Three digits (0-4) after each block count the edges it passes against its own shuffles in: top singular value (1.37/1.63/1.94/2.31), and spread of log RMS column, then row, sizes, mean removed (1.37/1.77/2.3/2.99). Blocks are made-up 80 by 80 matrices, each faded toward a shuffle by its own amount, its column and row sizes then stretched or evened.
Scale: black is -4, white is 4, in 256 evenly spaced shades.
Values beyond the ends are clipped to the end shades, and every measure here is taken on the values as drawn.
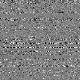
3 0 4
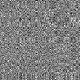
4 2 0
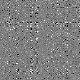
3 3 2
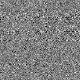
2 1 3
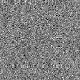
3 1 1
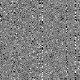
3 3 0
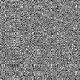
4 2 0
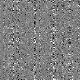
3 4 2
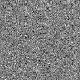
2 1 0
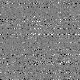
1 1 4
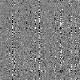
4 4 2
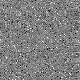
3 0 0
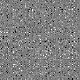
3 3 2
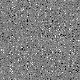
0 2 1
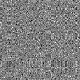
4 1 0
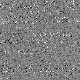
0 0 3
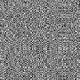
4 2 1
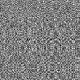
4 0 2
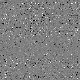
1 1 2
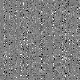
2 4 1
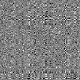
4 3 3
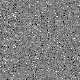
0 2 0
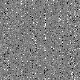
0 3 0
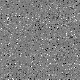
1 1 1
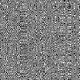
4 3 0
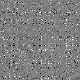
2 2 3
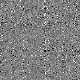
1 3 2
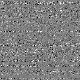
0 1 4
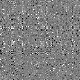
3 2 2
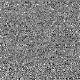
1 1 3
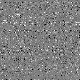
2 1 3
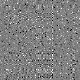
4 2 1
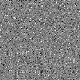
3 0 1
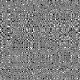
4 2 3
